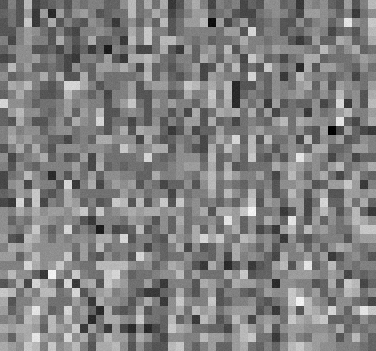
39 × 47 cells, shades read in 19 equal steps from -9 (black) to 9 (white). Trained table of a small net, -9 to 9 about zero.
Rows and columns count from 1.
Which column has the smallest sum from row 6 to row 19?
22
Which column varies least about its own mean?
33
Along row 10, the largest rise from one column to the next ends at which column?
9
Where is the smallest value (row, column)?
15, 42
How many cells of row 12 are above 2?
6
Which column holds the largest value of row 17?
16
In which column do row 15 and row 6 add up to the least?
14
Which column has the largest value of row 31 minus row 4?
7
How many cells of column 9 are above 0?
21
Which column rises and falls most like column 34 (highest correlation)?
30
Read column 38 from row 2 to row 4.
-4 1 -2
